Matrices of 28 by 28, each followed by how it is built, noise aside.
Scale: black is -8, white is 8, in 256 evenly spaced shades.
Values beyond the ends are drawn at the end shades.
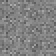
repeating rows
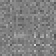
low rank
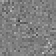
block diagonal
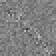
banded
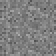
repeating rows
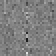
uneven columns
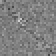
banded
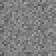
repeating rows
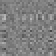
low rank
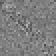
banded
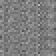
repeating rows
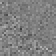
lower triangular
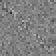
banded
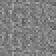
repeating rows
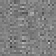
low rank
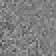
lower triangular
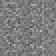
repeating rows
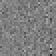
uneven columns
